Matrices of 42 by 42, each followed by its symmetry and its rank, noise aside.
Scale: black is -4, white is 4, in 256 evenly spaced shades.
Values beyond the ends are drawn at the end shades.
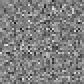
antisymmetric, rank eight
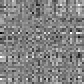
no symmetry, rank four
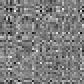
no symmetry, rank four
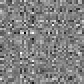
no symmetry, rank six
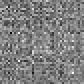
no symmetry, rank six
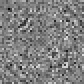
symmetric, rank eight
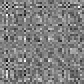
no symmetry, rank four
